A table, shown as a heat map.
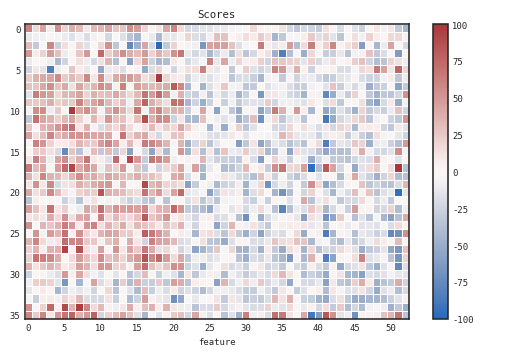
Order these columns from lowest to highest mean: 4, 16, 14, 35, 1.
35, 14, 4, 1, 16
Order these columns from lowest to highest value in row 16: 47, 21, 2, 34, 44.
44, 47, 21, 34, 2
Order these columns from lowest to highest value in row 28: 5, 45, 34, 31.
34, 31, 5, 45
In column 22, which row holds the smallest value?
19
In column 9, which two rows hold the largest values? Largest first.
35, 24
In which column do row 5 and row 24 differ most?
3
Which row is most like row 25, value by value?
23
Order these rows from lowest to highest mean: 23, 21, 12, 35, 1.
21, 1, 23, 12, 35
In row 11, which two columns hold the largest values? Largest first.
16, 1
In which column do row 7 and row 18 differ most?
45
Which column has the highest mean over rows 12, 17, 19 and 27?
5
